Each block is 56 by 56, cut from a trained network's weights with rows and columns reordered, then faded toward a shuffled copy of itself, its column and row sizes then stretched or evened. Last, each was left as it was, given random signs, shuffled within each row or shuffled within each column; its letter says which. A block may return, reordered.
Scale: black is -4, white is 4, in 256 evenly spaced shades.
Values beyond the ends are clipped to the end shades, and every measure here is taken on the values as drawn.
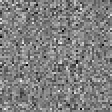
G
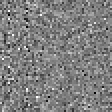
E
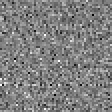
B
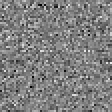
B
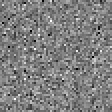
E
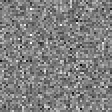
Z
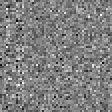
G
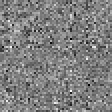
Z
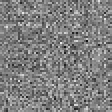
G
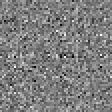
Z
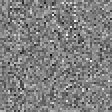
E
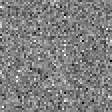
E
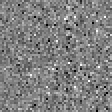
E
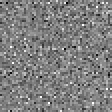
B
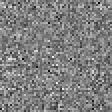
Z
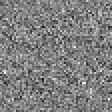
B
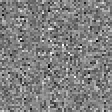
E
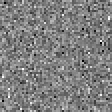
E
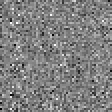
Z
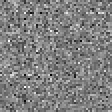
Z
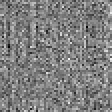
G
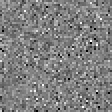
E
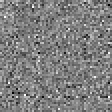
Z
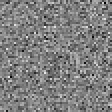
G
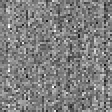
E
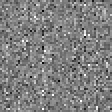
E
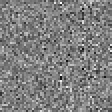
E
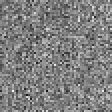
G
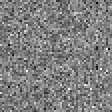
E
